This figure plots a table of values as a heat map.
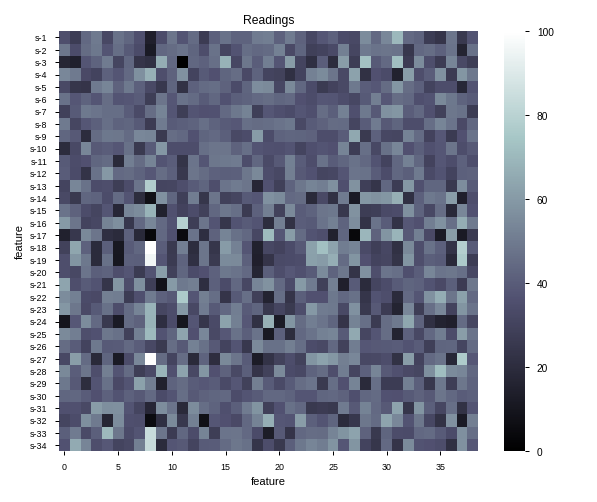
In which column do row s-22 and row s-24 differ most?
11
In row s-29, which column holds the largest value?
7
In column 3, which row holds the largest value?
s-31
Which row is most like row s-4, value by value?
s-23
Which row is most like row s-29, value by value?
s-9
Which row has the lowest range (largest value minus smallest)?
s-30
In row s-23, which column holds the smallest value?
31
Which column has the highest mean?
8
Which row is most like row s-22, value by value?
s-16
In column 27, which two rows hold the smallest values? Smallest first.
s-17, s-14
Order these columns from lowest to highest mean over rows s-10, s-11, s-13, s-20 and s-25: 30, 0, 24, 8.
0, 30, 24, 8
